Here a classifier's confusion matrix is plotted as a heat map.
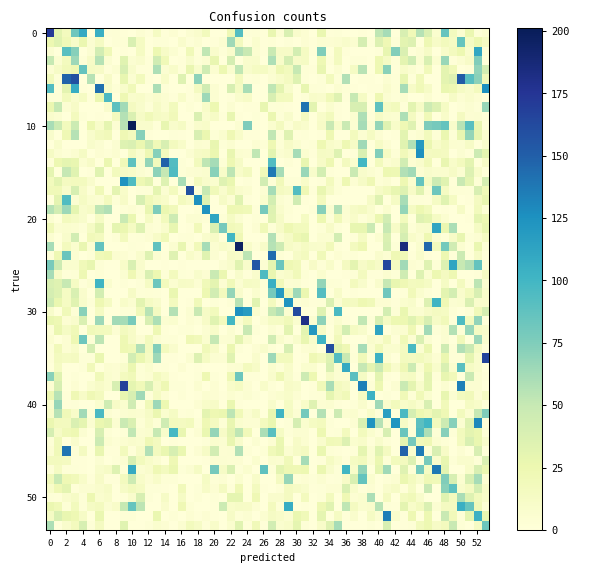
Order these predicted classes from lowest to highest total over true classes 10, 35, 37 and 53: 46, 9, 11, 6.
11, 6, 9, 46
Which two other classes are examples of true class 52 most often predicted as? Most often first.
41, 48
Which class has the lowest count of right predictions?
1
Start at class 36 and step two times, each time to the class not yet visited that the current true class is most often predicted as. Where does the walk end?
39
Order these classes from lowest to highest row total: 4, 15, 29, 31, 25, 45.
29, 4, 45, 15, 25, 31
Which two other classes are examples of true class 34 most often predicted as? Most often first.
44, 13
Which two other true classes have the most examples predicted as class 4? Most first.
0, 33
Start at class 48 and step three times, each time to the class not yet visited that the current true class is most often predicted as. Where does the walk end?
43
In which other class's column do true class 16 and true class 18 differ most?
9
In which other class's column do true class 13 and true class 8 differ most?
31
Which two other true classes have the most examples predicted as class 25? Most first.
13, 29
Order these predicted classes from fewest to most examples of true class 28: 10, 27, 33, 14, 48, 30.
14, 10, 48, 30, 27, 33
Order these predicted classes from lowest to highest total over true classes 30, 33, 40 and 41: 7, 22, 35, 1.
7, 22, 1, 35
